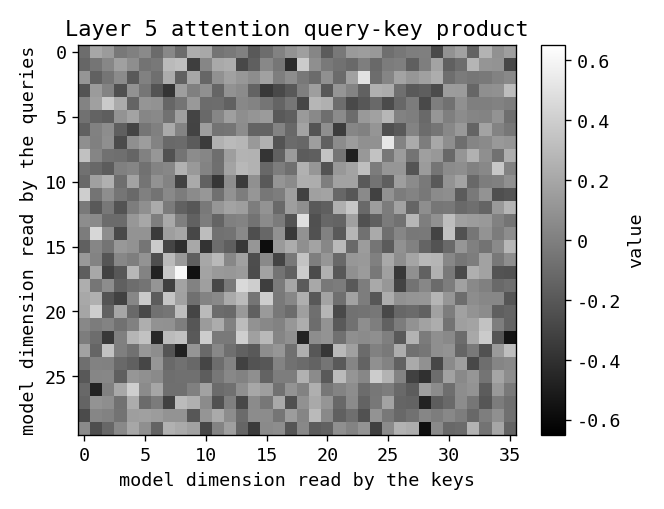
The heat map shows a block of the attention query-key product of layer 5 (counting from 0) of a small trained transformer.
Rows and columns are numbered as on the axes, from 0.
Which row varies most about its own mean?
17
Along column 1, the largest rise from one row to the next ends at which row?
27
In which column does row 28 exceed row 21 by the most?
19
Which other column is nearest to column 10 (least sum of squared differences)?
33
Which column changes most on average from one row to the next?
8
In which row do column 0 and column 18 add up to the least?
22
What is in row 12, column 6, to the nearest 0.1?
0.2
